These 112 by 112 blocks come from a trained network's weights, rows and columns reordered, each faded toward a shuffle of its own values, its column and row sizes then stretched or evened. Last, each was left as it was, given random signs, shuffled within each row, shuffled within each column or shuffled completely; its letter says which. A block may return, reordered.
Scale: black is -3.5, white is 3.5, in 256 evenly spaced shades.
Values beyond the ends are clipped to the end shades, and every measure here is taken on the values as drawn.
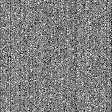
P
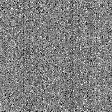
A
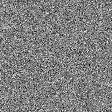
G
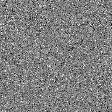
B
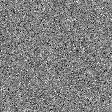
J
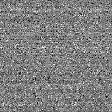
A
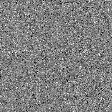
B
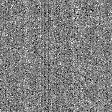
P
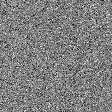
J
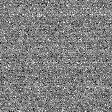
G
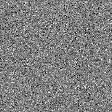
B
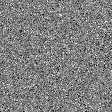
J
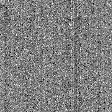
P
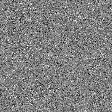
B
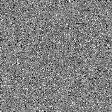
B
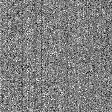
P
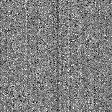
P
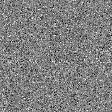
B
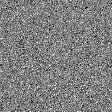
B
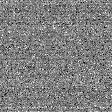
G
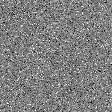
J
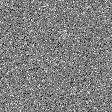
J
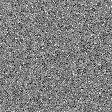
J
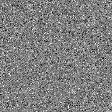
B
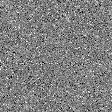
G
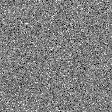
P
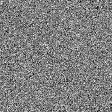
B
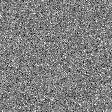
J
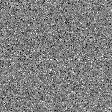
G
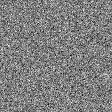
J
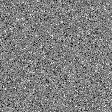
G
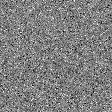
J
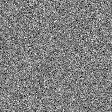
P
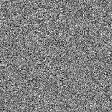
A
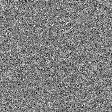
B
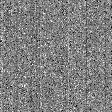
P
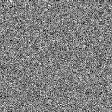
A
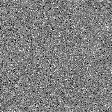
P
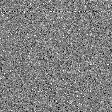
B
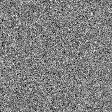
P
